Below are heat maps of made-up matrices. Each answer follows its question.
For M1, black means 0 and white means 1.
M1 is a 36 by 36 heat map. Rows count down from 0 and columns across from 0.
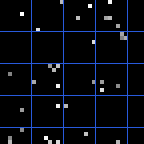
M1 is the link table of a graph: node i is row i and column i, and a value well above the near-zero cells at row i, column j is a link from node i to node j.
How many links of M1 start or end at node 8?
2
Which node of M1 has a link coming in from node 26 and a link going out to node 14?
node 16
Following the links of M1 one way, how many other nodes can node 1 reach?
2
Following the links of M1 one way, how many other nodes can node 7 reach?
3
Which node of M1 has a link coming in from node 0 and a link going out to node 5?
node 27
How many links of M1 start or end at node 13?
1
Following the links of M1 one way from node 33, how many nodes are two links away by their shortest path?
2
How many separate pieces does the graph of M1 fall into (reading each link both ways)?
5
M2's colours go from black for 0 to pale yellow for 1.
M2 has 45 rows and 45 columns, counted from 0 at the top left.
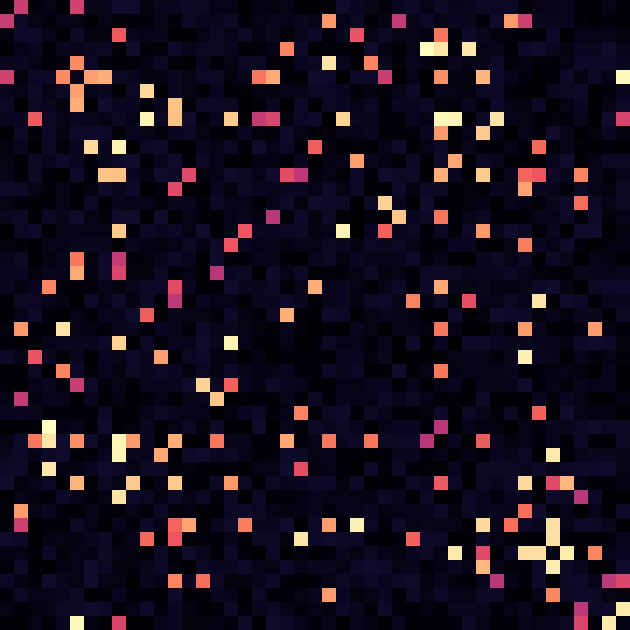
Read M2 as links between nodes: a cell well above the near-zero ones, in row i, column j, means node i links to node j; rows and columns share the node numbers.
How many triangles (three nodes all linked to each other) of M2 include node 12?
6
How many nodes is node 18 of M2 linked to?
2
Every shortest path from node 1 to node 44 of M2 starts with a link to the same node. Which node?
node 0
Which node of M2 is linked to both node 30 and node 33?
node 3
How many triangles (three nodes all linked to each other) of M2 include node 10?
0
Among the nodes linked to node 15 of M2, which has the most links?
node 31
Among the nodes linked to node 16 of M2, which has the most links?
node 8
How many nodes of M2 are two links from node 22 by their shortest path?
6
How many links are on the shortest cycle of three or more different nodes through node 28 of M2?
5
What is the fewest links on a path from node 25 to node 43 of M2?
4
